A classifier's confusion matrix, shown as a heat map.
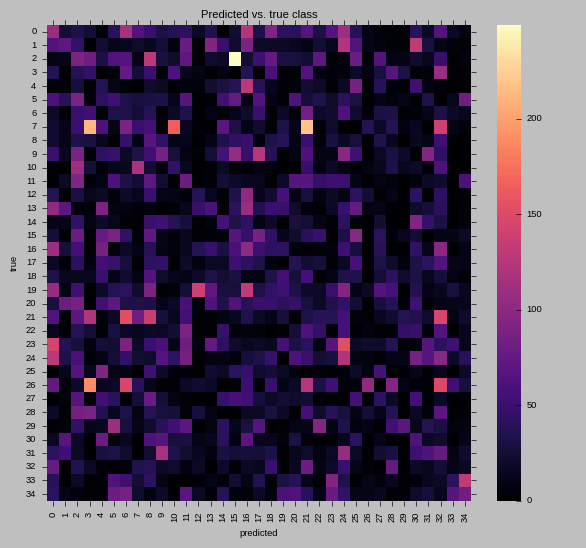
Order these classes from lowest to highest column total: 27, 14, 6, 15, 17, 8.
27, 14, 17, 15, 6, 8
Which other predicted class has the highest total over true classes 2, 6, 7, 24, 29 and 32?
21
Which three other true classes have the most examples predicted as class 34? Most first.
33, 5, 11
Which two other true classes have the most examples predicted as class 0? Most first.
23, 24
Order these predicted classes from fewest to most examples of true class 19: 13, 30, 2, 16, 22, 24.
22, 30, 2, 13, 24, 16
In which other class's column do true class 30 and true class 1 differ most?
24
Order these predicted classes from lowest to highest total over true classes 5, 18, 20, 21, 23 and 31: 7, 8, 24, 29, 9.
29, 7, 9, 8, 24
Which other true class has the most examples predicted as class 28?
26
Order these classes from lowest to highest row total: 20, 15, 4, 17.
4, 17, 15, 20
